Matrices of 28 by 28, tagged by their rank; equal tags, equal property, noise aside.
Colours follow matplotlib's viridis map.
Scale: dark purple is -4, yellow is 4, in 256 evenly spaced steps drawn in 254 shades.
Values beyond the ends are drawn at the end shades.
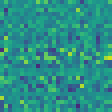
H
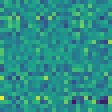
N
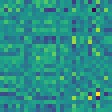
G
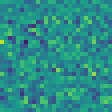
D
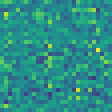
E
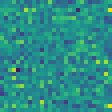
E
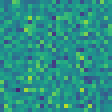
E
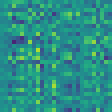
G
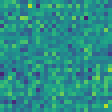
H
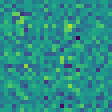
H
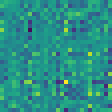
N
